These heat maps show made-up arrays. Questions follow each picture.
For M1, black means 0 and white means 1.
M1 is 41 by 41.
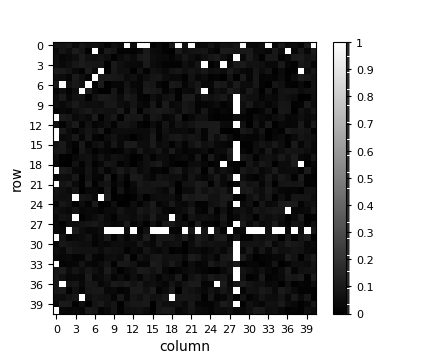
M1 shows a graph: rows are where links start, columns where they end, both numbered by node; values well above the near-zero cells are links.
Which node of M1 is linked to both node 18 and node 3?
node 26
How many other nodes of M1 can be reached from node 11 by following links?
8
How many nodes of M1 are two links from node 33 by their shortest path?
7
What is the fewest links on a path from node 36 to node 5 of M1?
3
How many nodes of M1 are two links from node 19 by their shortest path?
7
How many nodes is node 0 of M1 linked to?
8
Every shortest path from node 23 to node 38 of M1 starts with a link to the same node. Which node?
node 7
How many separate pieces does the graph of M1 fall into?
4
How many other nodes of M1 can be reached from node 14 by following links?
8
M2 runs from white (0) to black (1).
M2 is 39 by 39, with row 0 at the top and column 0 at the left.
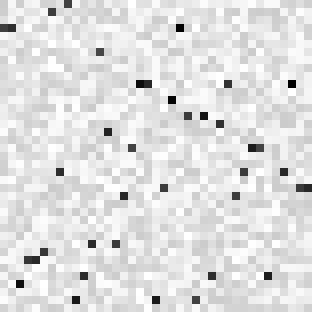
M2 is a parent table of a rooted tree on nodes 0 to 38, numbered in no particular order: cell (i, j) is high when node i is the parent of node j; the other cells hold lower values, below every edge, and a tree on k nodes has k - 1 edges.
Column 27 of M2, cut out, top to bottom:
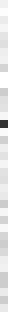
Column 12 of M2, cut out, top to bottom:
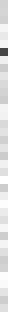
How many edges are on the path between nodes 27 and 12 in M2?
8
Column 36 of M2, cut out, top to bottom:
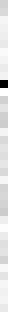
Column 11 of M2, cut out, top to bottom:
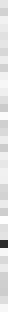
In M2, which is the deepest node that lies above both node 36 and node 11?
10
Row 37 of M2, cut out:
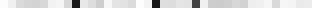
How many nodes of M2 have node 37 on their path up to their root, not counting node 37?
6
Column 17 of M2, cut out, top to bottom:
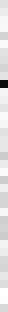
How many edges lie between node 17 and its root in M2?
2
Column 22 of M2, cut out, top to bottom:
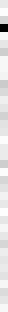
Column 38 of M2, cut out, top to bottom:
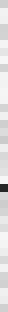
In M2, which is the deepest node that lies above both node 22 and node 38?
3
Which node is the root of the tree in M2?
34
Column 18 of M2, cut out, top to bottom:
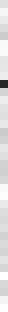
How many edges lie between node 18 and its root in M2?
2
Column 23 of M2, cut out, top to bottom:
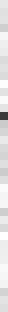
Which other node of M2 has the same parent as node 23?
25
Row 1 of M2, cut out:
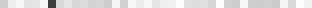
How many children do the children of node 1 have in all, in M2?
1
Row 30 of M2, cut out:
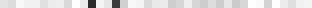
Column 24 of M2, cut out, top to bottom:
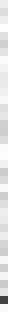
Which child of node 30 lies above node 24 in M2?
14
